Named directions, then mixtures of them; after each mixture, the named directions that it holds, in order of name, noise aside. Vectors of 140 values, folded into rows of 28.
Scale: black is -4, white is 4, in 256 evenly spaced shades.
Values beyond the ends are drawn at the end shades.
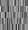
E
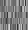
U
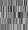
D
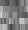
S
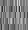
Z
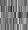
D, U, Z.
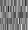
D, E, U.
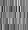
Z.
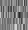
D.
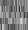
S, Z.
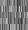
U, Z.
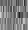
D, S.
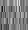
S, Z.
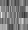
E, S.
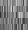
D, S.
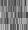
D, S, U.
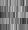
D, S, U.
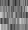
S, U.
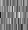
D, U.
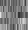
D, S, U.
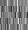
D, U, Z.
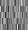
E.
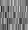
D, E, S.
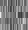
D, S, U.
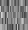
E, S.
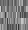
E, S, Z.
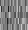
D, E, U.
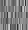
U.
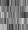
E, S.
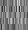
Z.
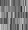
S, U.
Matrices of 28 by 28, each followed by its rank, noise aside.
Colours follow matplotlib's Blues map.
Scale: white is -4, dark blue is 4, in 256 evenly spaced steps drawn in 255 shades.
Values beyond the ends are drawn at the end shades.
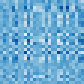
two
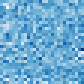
six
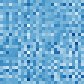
four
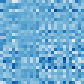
three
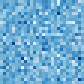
six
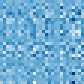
three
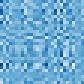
three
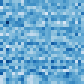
four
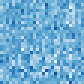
six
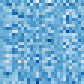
four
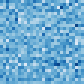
six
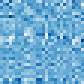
four
